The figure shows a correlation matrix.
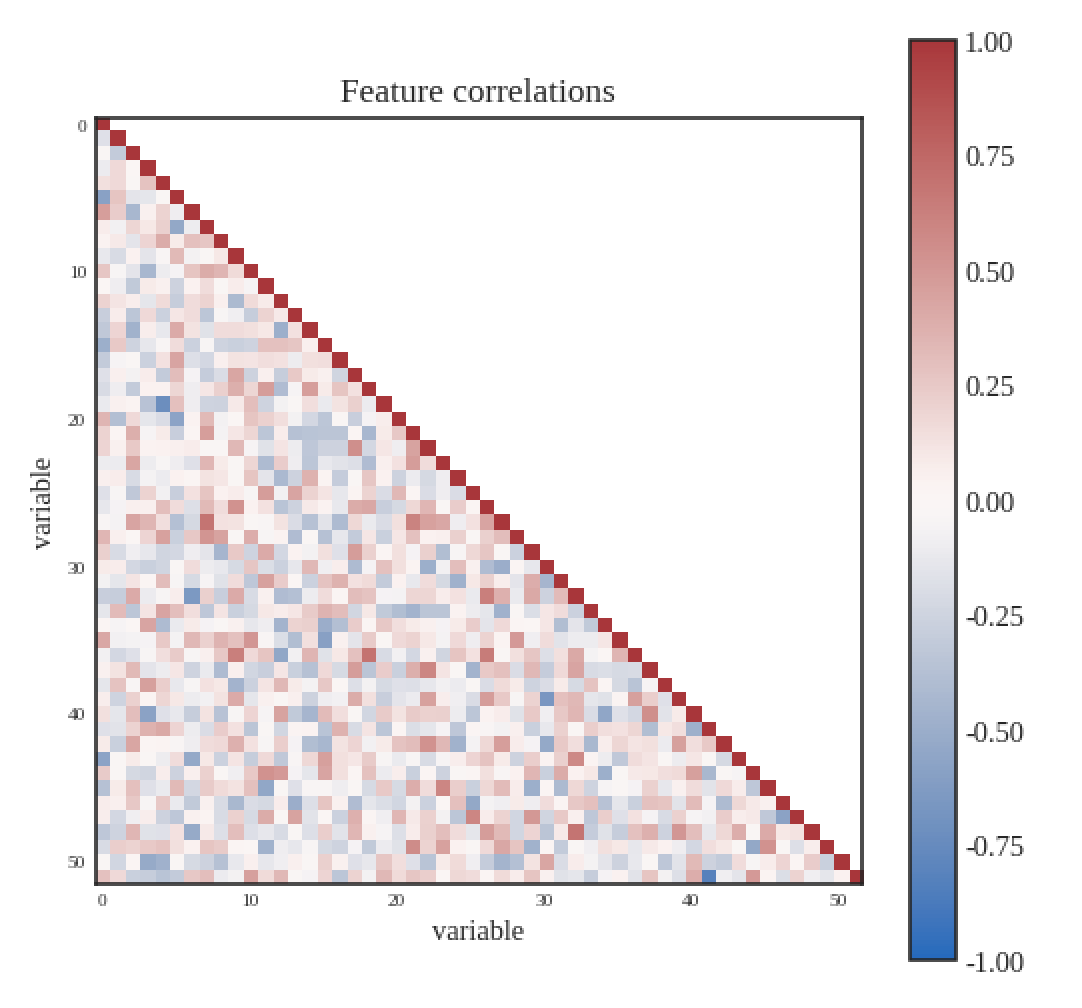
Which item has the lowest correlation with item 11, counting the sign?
45
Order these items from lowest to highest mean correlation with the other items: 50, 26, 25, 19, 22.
50, 19, 25, 22, 26
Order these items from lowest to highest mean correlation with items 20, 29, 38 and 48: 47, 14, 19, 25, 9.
14, 19, 9, 25, 47
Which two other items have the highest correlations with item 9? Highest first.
36, 26
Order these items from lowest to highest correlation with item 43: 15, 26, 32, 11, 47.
47, 11, 26, 15, 32
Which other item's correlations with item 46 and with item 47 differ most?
25
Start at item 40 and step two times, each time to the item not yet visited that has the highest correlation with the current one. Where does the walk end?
22
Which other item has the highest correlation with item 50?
30
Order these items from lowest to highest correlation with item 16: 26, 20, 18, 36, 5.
26, 20, 36, 18, 5
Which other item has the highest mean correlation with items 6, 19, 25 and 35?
10
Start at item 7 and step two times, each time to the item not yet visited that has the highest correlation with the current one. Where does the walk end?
21
